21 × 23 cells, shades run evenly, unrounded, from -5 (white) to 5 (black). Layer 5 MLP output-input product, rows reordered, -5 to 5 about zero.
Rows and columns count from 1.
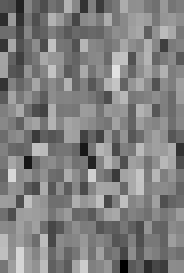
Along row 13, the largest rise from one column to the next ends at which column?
4
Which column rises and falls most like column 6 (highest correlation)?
13
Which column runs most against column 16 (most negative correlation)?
3
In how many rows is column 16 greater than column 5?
9
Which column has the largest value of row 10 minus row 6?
15
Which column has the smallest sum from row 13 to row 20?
6
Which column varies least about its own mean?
8
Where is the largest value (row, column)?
21, 16
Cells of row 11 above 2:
3
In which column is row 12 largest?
11
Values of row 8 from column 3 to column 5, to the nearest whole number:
0 -1 0
